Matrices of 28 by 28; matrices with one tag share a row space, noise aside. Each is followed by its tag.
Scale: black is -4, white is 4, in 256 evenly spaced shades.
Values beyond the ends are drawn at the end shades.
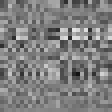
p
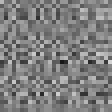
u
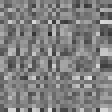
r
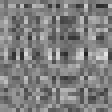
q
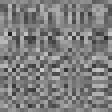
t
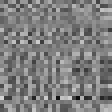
r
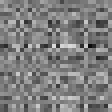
q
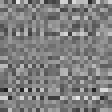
p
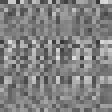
r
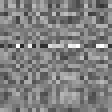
q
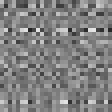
u
